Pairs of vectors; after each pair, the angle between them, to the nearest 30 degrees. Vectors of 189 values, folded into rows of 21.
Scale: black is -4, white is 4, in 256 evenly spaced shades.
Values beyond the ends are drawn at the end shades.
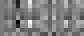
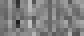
30 degrees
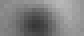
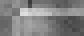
120 degrees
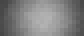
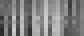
60 degrees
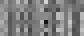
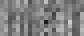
30 degrees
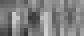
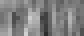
150 degrees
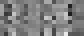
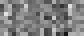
150 degrees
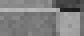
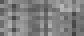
120 degrees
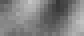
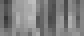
60 degrees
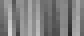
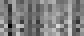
150 degrees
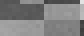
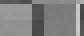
90 degrees
